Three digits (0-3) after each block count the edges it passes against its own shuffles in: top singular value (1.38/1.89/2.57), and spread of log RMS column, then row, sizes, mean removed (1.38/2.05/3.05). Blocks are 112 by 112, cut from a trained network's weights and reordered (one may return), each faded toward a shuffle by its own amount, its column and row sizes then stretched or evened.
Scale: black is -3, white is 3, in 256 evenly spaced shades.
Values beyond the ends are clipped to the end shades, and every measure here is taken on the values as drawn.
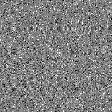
2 1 0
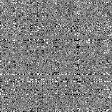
1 2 3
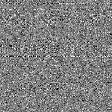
2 0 2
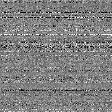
2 1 3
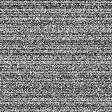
3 0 0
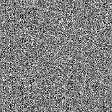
1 2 0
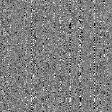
2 3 0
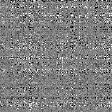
1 3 3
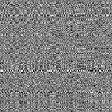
3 0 3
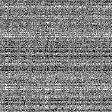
3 3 2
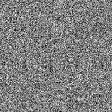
2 0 0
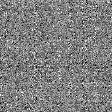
0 2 0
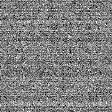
2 2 0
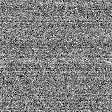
1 0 0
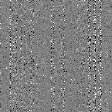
1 3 1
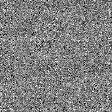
0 2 0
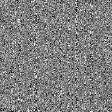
0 3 1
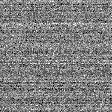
2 1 1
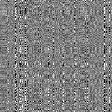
3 3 1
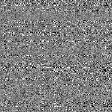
1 2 3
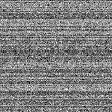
3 1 0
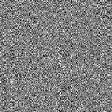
3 2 1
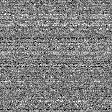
2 0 2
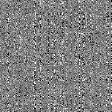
0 3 2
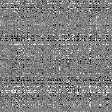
2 3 3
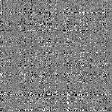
1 3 3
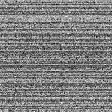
3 0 0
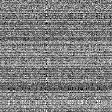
3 2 1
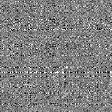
2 2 3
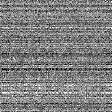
3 2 2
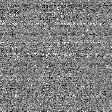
1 2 2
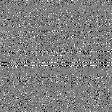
2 1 3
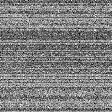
3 1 0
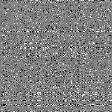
2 2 3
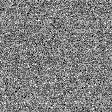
0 0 0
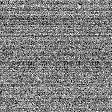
2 1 0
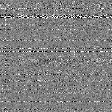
2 1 3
